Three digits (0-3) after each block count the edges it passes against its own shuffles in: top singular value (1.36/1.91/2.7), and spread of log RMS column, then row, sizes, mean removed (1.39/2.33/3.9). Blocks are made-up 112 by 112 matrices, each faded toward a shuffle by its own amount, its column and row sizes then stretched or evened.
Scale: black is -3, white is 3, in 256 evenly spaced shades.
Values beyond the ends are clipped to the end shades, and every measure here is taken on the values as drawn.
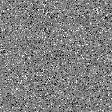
1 0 1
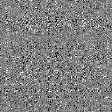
1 2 2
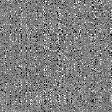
2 2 1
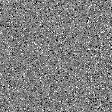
0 1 1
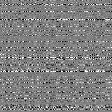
3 0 3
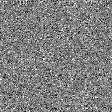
1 0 1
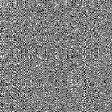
3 2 0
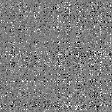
0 2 2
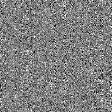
1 2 0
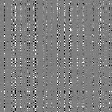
3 3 2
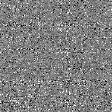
1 1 2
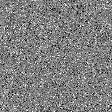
0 0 1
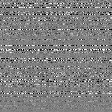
2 0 3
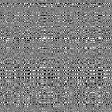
3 2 3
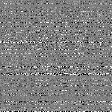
1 1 3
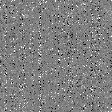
1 2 0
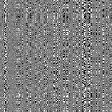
3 3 1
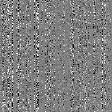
1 3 1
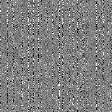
2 3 0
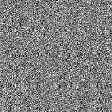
2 1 0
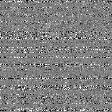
1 1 3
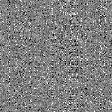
2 2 0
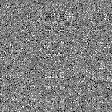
2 0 1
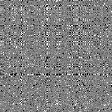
3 2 2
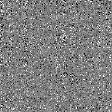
0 2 2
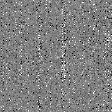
0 2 1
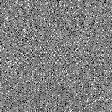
2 0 0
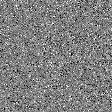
0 0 1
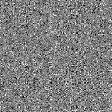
2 1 1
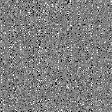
1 2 1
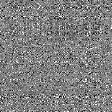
2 1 2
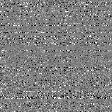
0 1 3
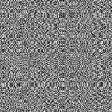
3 2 1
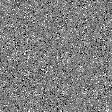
0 1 0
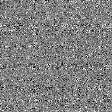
0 1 2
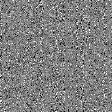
1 2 0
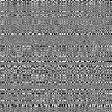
3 1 3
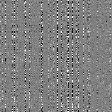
3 3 1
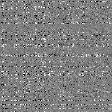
1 2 3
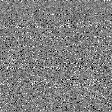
1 0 2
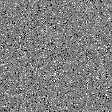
0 1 0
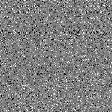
2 0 1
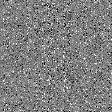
0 2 0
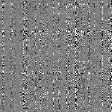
1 3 2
